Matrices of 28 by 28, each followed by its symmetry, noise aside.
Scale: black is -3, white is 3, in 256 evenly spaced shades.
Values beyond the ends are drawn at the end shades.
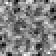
same after a half turn.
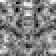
mirrored left to right.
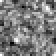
symmetric across the other diagonal.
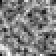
symmetric across the other diagonal.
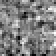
antisymmetric.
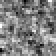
antisymmetric.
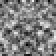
mirrored left to right.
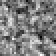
antisymmetric.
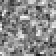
symmetric across the other diagonal.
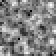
symmetric across the other diagonal.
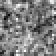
antisymmetric.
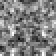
mirrored left to right.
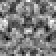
mirrored left to right.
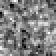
antisymmetric.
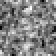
same after a half turn.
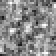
same after a half turn.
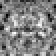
mirrored left to right.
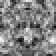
mirrored left to right.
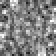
same after a half turn.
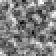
symmetric across the other diagonal.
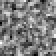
antisymmetric.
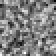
antisymmetric.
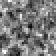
symmetric across the other diagonal.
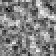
symmetric across the other diagonal.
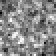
symmetric across the other diagonal.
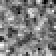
antisymmetric.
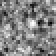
symmetric across the other diagonal.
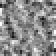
same after a half turn.
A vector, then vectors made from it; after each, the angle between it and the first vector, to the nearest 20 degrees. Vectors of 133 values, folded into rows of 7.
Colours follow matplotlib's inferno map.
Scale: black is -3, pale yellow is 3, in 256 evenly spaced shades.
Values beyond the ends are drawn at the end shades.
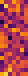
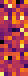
100 degrees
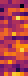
80 degrees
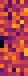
100 degrees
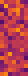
40 degrees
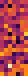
80 degrees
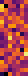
160 degrees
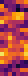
120 degrees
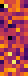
40 degrees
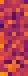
60 degrees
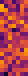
160 degrees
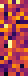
100 degrees
